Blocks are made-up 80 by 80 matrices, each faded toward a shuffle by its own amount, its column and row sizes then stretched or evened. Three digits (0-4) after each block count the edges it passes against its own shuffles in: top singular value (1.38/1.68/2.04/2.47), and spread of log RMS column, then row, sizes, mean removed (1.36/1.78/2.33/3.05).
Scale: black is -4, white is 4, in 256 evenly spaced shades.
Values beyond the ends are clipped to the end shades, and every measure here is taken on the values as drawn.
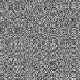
4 2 1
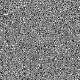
1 2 2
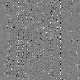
3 3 0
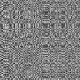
4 3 2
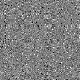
3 1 0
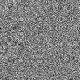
3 0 0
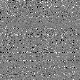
2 1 3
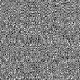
4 1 0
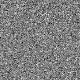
0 0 1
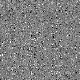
1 2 0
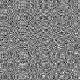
4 0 1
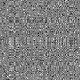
4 1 0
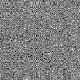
4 0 1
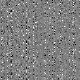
1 4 1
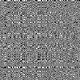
4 2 4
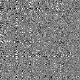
1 3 3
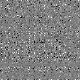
0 3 3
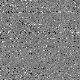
0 1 3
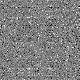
2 1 1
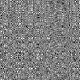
3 2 2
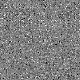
2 0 2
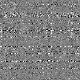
2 2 4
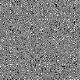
0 2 2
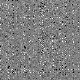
0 3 1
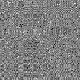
4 0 0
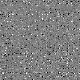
2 1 3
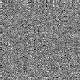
3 1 1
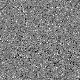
0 1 1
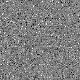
1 0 1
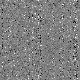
0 3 0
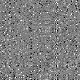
3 2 1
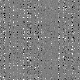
2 4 2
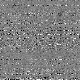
2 0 4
